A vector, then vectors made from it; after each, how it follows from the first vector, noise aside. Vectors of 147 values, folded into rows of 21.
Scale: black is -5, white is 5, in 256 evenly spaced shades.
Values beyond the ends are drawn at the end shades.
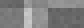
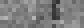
reversed, negated, partly zeroed.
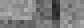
reversed, negated.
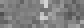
wrapped around, partly zeroed.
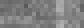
wrapped around, shrunk.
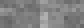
wrapped around, shrunk.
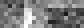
scaled up.
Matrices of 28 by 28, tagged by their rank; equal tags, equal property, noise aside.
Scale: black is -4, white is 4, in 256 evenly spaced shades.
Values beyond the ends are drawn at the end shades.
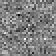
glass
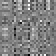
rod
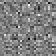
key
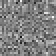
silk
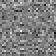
silk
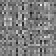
key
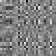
rod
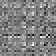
rod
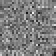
glass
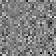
silk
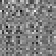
key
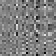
rod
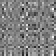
rod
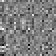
key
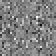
silk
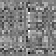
rod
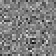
silk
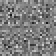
glass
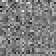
glass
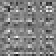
rod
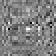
key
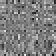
key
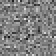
glass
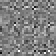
key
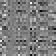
rod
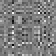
rod
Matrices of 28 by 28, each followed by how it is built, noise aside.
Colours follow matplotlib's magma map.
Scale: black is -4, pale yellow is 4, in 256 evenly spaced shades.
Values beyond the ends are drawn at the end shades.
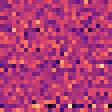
uneven rows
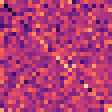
diagonal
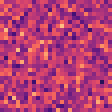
noise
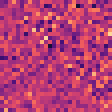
upper triangular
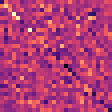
diagonal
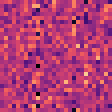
uneven columns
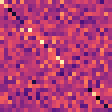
diagonal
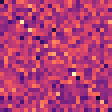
diagonal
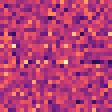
uneven rows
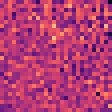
upper triangular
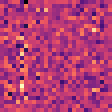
uneven columns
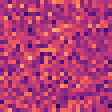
noise
